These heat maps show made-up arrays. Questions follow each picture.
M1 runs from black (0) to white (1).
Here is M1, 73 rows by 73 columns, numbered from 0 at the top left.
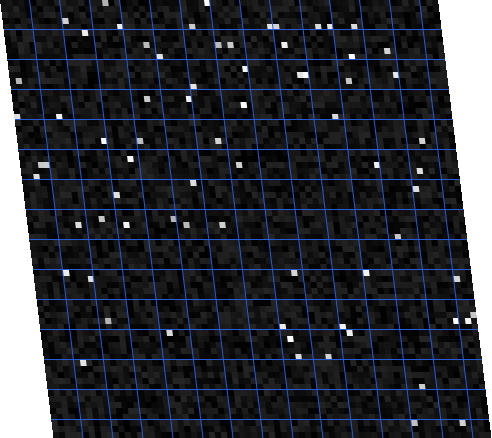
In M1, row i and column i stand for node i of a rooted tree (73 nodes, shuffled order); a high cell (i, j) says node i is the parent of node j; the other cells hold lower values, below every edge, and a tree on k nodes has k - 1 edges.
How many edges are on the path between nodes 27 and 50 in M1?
3
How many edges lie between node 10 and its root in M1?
2
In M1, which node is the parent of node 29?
16
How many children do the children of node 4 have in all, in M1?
10
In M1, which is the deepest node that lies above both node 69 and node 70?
19
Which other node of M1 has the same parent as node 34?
17
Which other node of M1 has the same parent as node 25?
57
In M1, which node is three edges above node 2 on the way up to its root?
37
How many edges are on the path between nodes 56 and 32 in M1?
8
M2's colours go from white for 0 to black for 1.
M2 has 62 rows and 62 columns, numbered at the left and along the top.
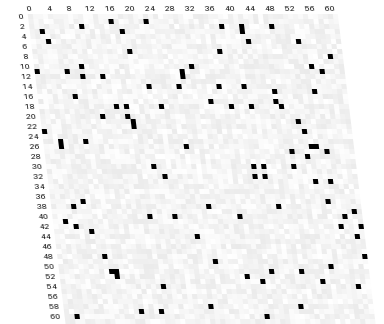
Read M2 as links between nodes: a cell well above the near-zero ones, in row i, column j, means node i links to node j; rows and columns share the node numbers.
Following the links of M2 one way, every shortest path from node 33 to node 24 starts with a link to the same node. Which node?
node 53
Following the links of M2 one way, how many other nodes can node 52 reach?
7
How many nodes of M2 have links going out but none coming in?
12
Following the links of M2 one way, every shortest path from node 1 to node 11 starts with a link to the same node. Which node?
node 23
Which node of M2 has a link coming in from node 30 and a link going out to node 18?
node 21
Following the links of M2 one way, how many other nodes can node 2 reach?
11
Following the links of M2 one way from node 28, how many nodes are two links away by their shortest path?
2
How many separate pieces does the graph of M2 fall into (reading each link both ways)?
3
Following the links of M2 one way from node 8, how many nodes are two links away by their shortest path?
2
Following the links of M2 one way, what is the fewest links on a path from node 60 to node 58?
2
